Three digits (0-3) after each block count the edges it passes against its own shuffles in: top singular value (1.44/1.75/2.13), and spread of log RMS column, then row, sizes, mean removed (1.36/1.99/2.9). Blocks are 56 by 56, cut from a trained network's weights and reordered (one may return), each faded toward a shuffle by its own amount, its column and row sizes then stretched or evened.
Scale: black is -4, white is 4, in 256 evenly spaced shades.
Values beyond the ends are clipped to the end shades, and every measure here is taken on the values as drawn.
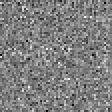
0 1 1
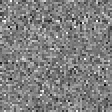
0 0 1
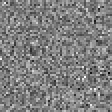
2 0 0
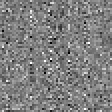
1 2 1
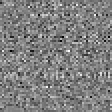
2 0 2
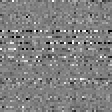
1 0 3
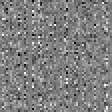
0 3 0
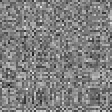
3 1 1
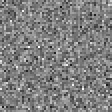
1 0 1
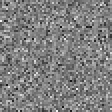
0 0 1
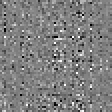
1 3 2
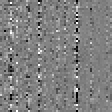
2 3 0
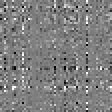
3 3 2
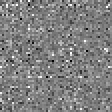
1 2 2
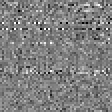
2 0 2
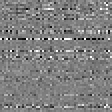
3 0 3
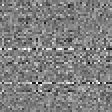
3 0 2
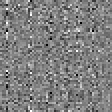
2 2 1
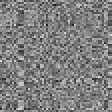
3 1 2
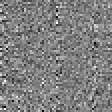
1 2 0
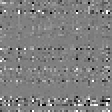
1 2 3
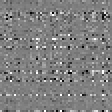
1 2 3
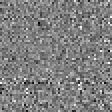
2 1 2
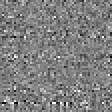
1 1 2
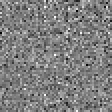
1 1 1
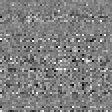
1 1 3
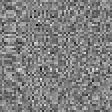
3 0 1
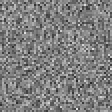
2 0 0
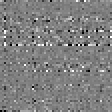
2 1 3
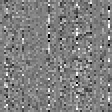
0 3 0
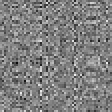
3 2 1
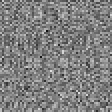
3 0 0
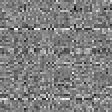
3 0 2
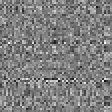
3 1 2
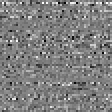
1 0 3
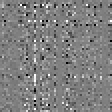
1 3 2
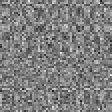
3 0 1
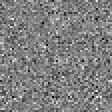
1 1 1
